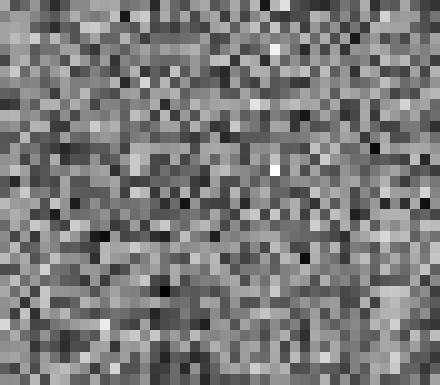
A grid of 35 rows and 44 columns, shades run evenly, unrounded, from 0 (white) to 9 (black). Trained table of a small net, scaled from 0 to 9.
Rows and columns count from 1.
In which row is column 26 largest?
8
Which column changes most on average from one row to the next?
33
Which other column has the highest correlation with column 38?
7
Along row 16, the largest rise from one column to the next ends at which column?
29
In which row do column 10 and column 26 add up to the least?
3
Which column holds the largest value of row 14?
38
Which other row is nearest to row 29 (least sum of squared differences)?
27
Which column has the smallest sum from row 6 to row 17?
14
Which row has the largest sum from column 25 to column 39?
11
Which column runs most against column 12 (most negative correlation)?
30
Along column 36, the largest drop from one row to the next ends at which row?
5
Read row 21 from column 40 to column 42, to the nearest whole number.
4 3 5
